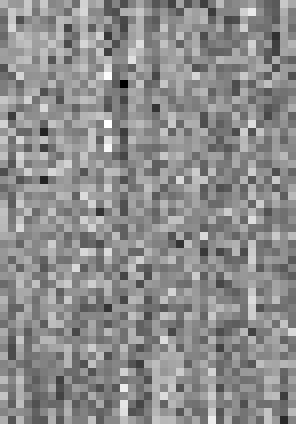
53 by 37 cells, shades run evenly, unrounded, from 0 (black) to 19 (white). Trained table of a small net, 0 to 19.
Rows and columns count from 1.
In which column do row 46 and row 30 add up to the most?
26
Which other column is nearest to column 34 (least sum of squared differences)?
20
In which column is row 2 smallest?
27
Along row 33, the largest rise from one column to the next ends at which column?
32
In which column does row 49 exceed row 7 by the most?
16
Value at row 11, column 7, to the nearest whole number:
14
